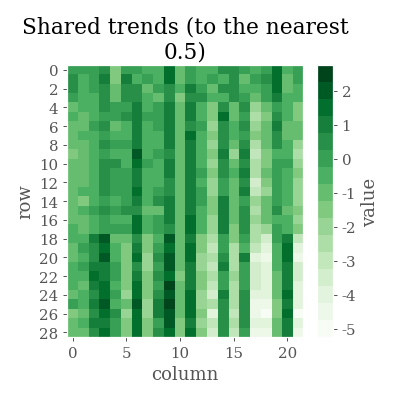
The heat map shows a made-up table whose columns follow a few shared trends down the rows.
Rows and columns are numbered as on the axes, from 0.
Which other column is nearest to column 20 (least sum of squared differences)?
2
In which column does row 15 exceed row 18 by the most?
18
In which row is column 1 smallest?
14
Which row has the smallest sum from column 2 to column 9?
3
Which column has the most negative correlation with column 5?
20
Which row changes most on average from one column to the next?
26
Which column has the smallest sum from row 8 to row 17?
17
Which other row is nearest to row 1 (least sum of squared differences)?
0
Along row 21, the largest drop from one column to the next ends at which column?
21
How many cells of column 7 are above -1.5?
18
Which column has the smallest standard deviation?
10
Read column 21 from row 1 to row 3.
0 -0.5 -0.5
